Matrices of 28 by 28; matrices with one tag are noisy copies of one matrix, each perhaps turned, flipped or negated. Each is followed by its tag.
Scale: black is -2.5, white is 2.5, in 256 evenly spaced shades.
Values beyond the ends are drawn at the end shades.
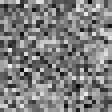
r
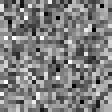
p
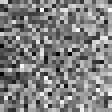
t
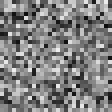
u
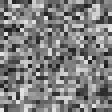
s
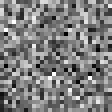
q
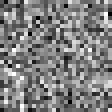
s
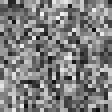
r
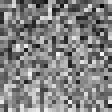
t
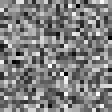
p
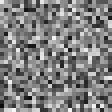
p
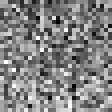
t
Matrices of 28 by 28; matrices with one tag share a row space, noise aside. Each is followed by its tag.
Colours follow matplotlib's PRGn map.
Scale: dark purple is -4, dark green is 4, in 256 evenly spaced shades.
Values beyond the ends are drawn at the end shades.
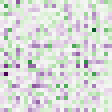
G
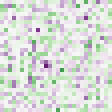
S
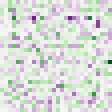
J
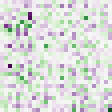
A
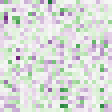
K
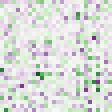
S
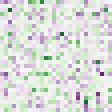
S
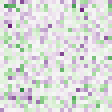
A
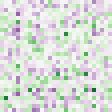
G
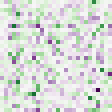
J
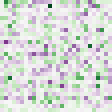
S
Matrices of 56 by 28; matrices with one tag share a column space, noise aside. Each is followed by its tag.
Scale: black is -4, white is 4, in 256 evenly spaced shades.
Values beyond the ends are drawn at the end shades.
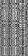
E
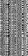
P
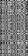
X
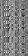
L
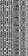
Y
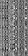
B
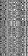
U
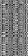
P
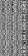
X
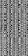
P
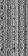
B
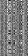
X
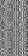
Y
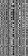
E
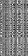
P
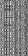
Y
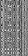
Y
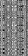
Y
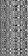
Y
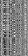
P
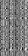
B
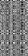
X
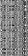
Y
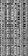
E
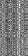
P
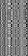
E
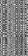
P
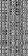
X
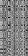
Y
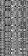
Y
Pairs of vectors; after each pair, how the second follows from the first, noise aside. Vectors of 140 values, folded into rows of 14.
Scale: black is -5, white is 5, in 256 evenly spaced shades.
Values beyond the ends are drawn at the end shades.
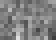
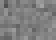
wrapped around, negated, shrunk.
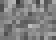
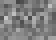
wrapped around, negated.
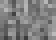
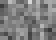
reversed, negated.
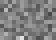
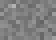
wrapped around, shrunk.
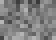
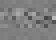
reversed, partly zeroed.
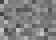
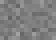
wrapped around, shrunk.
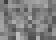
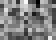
reversed, negated, scaled up.
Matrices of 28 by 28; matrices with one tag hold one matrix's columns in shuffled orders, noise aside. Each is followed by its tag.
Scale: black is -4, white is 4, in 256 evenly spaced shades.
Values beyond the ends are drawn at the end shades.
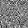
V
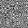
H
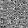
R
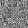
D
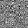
H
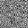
H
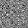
H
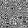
R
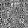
D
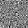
V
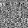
D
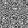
R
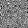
H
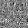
D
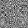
H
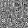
D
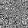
R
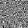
V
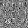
D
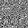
R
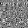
D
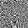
V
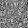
D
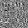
D
